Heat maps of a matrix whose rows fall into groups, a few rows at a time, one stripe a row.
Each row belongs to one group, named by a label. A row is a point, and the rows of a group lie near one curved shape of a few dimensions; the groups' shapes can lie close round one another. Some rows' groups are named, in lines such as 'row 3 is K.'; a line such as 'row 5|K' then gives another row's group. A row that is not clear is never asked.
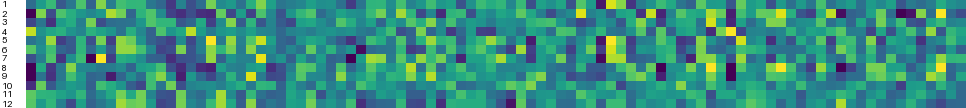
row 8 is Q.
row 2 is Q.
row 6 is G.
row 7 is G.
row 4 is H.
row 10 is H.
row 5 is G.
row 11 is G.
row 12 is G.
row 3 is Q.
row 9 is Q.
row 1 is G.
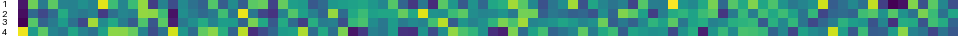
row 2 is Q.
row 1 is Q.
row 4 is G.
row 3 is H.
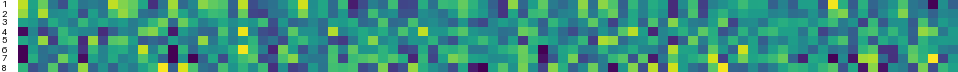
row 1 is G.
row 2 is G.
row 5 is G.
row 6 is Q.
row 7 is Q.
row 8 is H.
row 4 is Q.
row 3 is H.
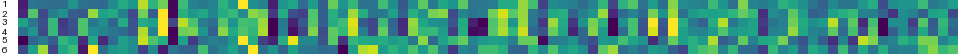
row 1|Q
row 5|Q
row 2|H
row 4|H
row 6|G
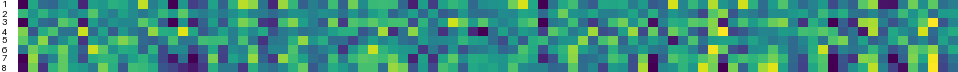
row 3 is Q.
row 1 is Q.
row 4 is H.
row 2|H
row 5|G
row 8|Q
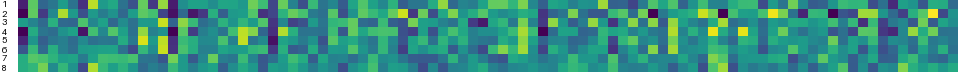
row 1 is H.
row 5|Q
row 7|G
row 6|H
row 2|Q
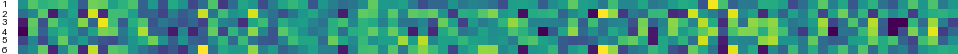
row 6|G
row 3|Q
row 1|G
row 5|Q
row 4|Q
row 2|G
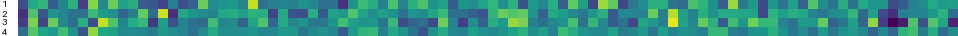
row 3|Q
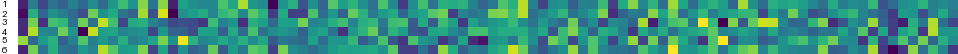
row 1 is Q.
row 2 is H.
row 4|H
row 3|Q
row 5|H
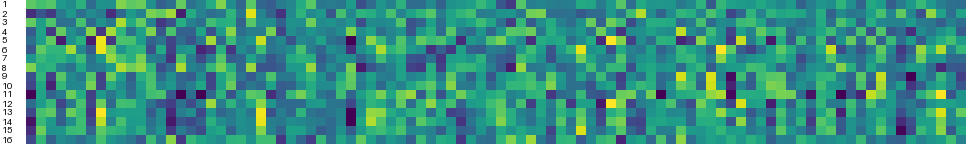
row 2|Q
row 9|Q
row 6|G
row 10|Q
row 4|Q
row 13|G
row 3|G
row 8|G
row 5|G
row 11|Q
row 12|G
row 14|G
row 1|G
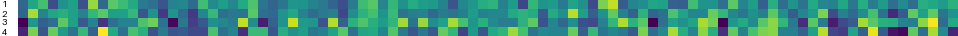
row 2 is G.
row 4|Q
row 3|Q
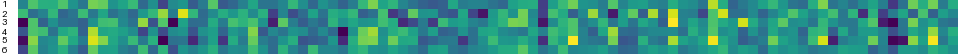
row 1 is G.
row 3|Q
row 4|G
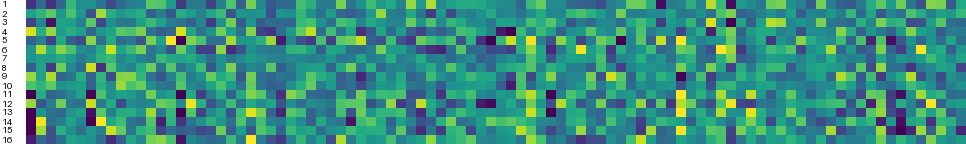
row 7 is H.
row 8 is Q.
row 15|Q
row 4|G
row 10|G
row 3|Q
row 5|H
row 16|Q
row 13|Q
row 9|G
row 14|H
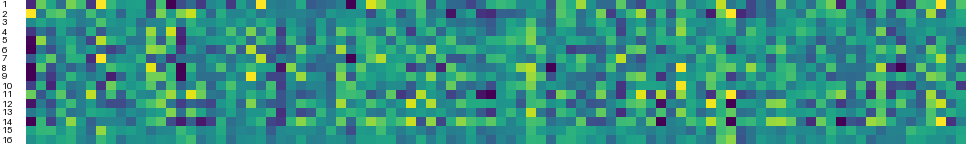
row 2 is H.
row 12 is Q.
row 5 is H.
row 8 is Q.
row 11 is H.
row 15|H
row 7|G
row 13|H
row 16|H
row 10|Q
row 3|H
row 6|Q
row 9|Q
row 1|G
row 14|Q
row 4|Q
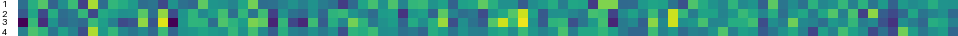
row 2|Q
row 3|H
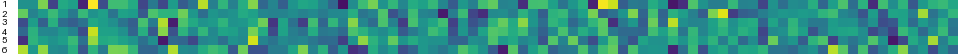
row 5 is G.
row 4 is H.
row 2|H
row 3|H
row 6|G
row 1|G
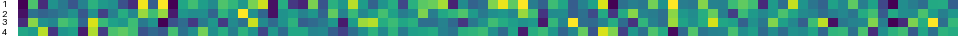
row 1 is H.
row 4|G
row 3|G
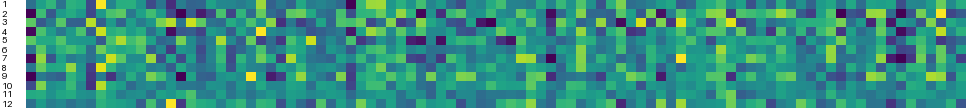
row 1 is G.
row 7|Q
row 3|H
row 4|G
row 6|G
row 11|H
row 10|H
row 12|H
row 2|Q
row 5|G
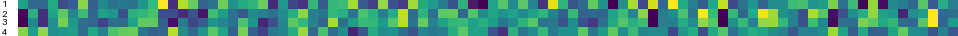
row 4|G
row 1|H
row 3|Q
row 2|Q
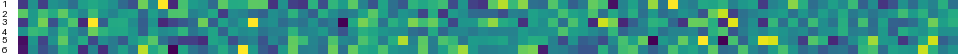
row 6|Q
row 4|H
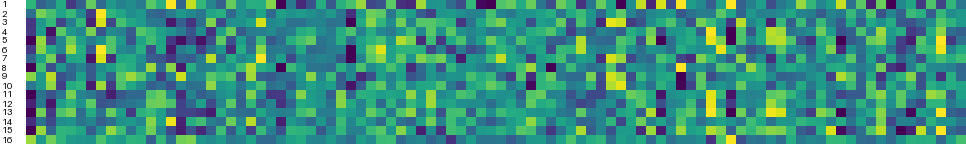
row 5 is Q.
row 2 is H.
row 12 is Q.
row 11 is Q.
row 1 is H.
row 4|Q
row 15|Q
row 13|Q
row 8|Q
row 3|G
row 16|H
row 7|G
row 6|G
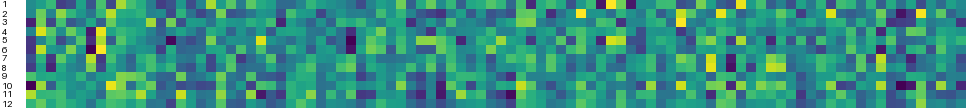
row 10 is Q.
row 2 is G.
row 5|G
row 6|H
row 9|G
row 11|G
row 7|Q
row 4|H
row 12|G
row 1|G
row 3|Q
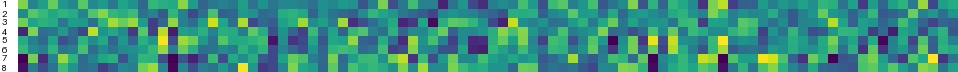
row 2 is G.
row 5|H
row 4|H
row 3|G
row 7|Q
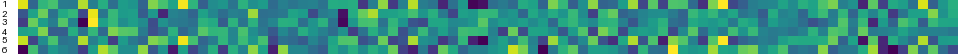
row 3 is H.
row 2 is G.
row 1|H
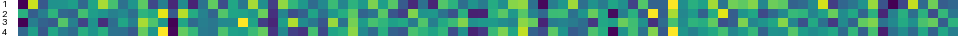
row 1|Q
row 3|Q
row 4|H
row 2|H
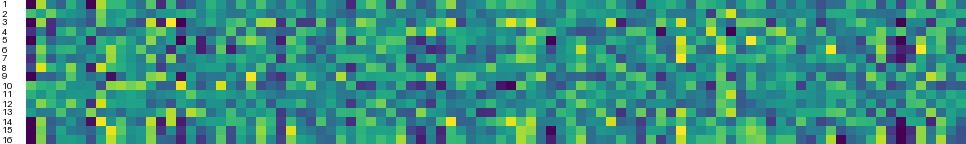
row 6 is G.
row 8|H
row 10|G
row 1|H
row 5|Q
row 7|Q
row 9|Q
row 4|Q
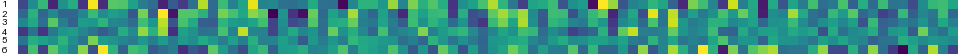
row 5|H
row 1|G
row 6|Q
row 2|H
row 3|H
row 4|Q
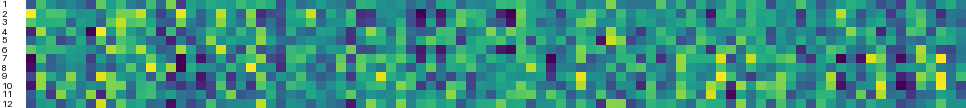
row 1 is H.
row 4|H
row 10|Q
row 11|Q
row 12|G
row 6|G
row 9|G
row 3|G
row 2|G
